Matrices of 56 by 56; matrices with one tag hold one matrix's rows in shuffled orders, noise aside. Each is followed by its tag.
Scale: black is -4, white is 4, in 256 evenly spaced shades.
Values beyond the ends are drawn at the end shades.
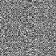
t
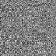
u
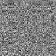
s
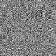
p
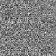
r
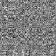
s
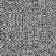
u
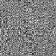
t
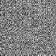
u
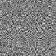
p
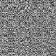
s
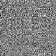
u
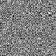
p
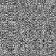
s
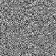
t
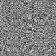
t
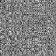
u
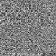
r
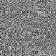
u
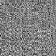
u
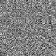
p
